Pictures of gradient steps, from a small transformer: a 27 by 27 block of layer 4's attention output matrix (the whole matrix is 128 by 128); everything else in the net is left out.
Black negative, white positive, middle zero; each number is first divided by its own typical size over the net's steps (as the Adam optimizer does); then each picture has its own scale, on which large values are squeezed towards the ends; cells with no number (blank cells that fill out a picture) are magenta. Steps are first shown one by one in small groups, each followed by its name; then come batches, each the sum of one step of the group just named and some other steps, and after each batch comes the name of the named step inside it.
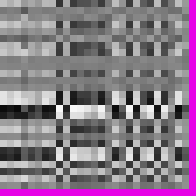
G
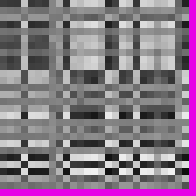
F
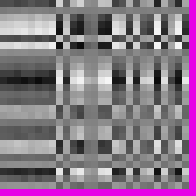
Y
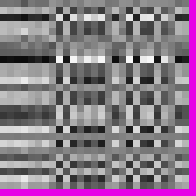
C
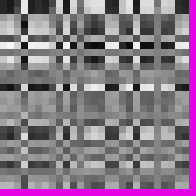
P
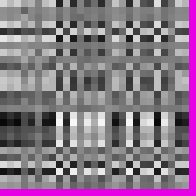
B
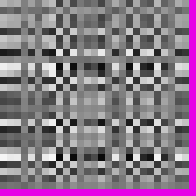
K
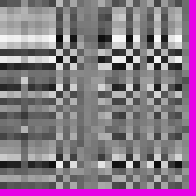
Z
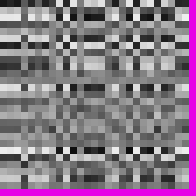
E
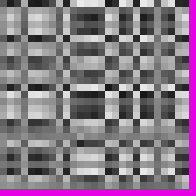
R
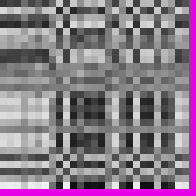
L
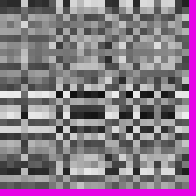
F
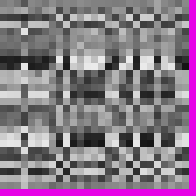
C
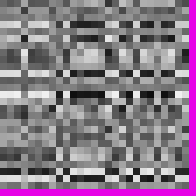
G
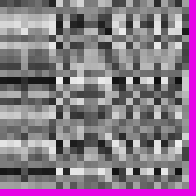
Y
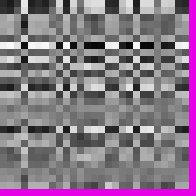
P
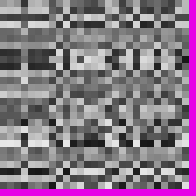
C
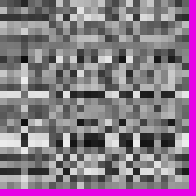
C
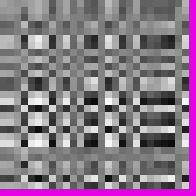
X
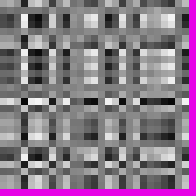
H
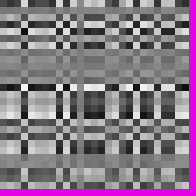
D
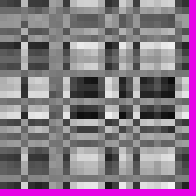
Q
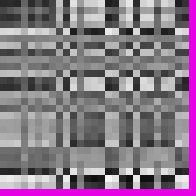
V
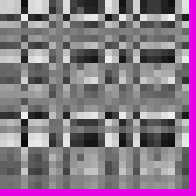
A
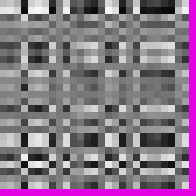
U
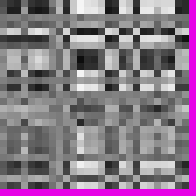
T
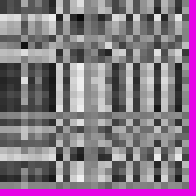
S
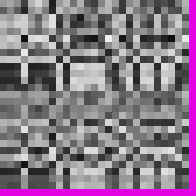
S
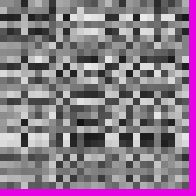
A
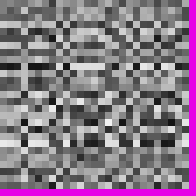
X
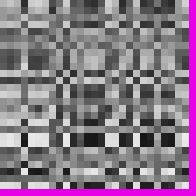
U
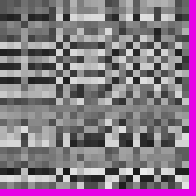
V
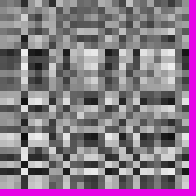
H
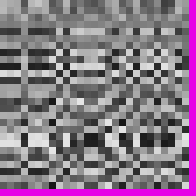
U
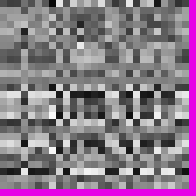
D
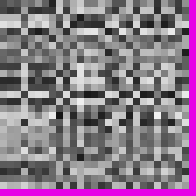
S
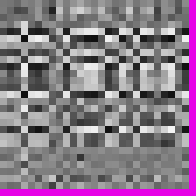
X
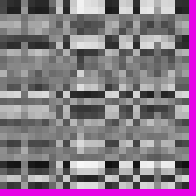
T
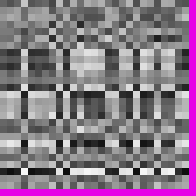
D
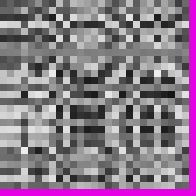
Q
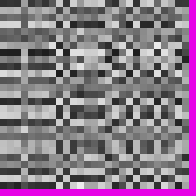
Q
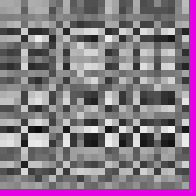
X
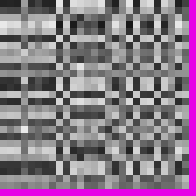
S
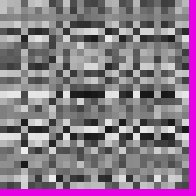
X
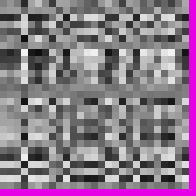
H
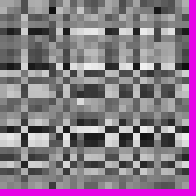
U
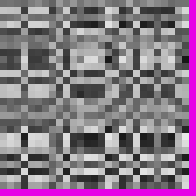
U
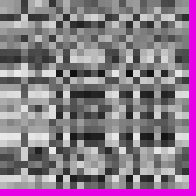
V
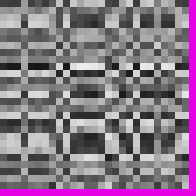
Q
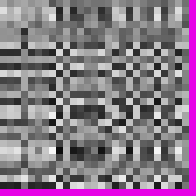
D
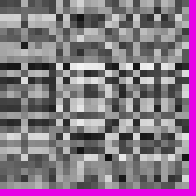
S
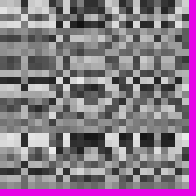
U
